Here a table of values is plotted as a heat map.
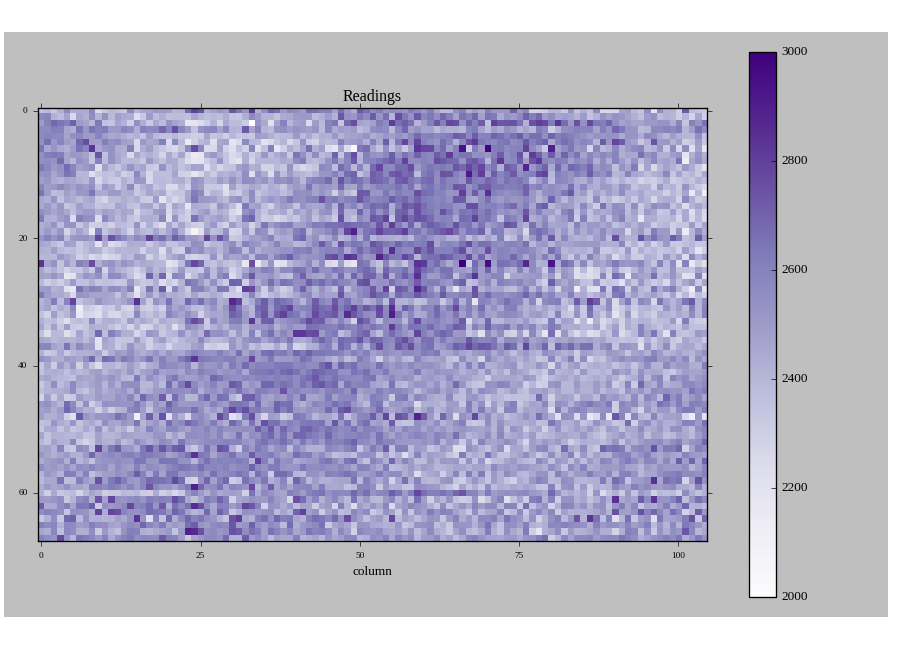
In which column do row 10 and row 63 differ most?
67
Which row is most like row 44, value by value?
52
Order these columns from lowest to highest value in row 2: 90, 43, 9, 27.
27, 43, 90, 9
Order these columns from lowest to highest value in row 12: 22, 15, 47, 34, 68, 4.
15, 22, 34, 4, 68, 47
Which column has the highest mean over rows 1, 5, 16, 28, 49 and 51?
59
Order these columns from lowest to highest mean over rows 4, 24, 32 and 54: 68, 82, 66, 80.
82, 68, 80, 66
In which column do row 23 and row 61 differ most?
90
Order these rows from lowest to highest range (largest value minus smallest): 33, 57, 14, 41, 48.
41, 57, 14, 33, 48
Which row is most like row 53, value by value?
58
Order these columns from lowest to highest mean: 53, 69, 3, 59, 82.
3, 82, 69, 53, 59
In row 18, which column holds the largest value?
55
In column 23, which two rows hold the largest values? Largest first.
66, 43
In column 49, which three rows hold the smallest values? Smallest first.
6, 24, 62
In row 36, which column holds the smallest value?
9
